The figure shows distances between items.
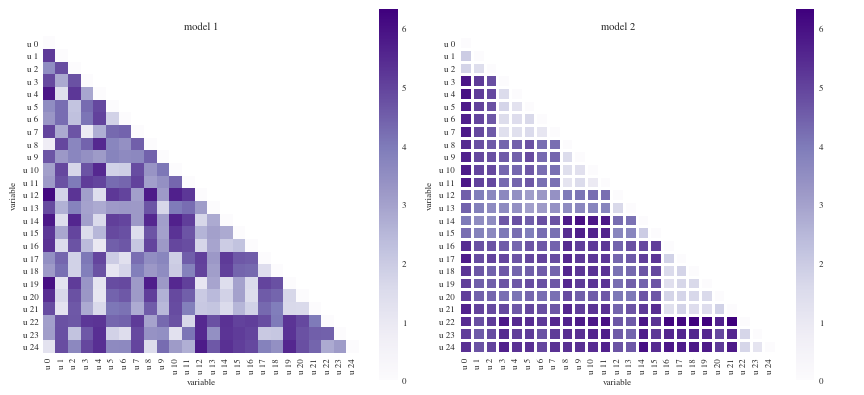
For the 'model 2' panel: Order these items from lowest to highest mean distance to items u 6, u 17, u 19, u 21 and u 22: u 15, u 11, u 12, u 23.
u 12, u 23, u 15, u 11
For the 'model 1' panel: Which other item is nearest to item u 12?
u 19
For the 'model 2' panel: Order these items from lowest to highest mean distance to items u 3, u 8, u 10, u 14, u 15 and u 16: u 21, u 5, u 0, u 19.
u 5, u 19, u 21, u 0
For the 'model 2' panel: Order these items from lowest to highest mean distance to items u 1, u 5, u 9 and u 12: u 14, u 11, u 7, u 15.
u 7, u 11, u 15, u 14
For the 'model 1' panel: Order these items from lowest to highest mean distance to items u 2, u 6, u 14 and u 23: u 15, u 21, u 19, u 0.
u 21, u 0, u 19, u 15
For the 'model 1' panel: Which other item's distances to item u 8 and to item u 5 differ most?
u 0
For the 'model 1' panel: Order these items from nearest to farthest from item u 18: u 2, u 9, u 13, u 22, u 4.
u 2, u 13, u 9, u 22, u 4
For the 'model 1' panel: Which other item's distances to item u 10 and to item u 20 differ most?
u 4
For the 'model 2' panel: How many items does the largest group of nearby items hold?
6
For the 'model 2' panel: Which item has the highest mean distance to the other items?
u 22
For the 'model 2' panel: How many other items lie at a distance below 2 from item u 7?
4
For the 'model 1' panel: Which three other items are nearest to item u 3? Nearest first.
u 7, u 15, u 16
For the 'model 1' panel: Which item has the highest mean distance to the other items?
u 22
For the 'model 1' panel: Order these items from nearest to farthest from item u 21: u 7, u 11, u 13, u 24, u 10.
u 13, u 7, u 11, u 24, u 10
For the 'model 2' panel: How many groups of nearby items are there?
7
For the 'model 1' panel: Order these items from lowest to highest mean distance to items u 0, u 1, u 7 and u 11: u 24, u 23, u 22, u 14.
u 24, u 22, u 14, u 23
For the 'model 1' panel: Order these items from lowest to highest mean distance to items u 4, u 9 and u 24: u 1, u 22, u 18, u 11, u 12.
u 1, u 12, u 11, u 18, u 22
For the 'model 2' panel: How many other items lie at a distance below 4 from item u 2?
6
